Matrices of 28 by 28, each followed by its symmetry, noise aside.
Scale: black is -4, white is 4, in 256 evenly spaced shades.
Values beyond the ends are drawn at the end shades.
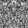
mirrored left to right.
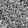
antisymmetric.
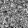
antisymmetric.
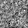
symmetric.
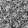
symmetric.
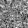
antisymmetric.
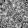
symmetric.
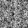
mirrored top to bottom.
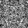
mirrored left to right.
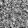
antisymmetric.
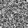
symmetric.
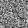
antisymmetric.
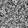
antisymmetric.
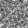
symmetric.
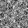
same after a half turn.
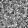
symmetric.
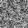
symmetric.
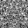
mirrored left to right.
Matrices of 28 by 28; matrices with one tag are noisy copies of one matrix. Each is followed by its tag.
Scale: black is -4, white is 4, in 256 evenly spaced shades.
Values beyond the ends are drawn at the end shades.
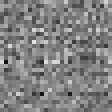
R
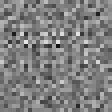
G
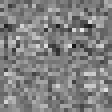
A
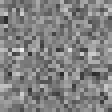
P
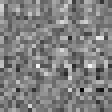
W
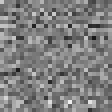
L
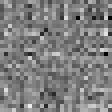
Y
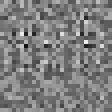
G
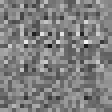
G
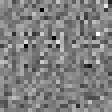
G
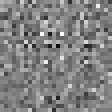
G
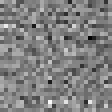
L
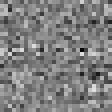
P
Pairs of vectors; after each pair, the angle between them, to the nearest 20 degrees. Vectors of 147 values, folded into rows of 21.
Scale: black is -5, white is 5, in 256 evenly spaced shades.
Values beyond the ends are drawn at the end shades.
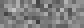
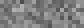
60 degrees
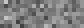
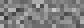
120 degrees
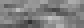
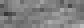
80 degrees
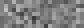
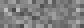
40 degrees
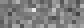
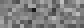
160 degrees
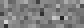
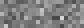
140 degrees
